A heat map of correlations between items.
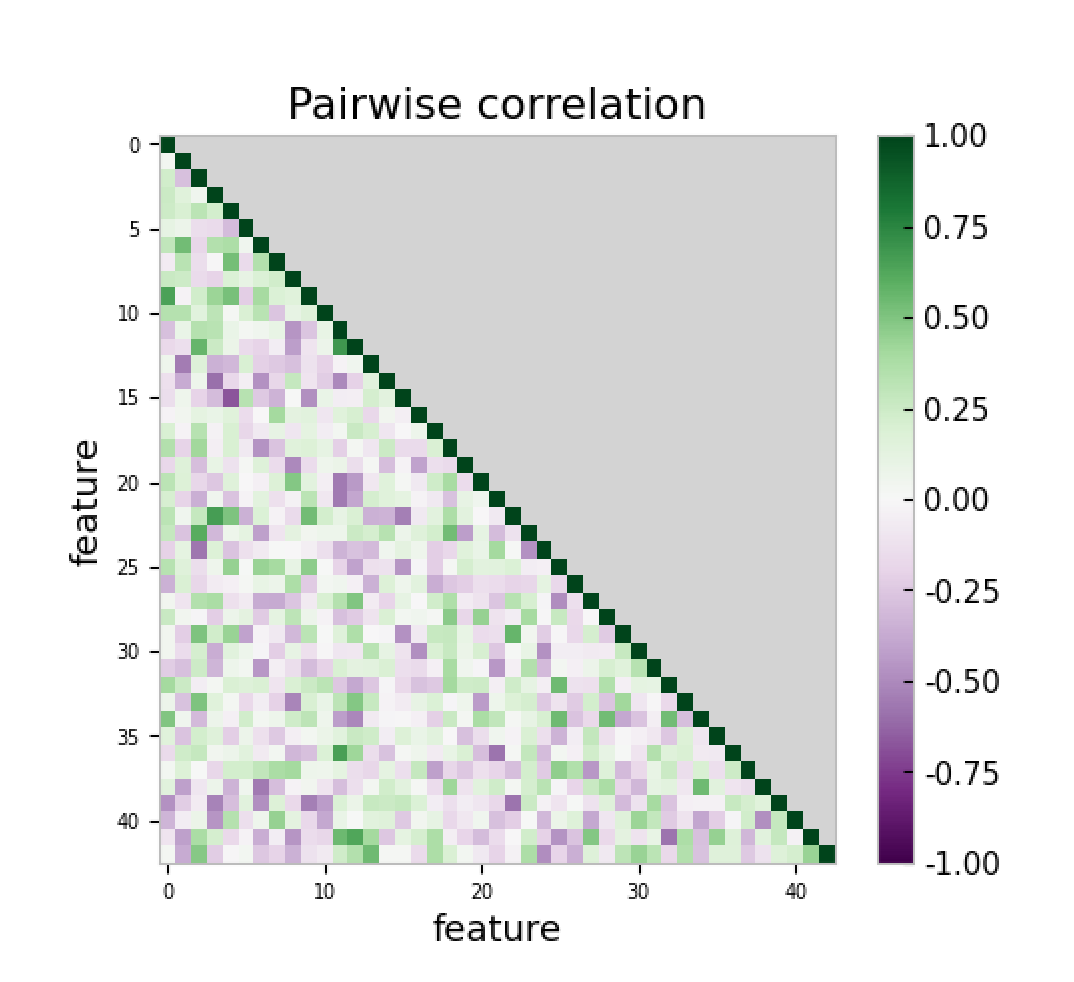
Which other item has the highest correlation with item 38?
34
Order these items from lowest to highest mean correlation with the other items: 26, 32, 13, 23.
26, 13, 32, 23
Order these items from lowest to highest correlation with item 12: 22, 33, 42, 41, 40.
40, 22, 42, 33, 41
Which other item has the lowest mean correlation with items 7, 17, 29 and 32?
15
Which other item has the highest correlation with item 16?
7
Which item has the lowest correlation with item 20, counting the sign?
11
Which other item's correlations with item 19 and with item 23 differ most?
2
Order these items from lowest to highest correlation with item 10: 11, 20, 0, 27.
20, 11, 27, 0
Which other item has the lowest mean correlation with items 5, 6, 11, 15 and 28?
29
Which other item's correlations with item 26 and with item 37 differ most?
25
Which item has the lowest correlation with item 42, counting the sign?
24
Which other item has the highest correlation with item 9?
0
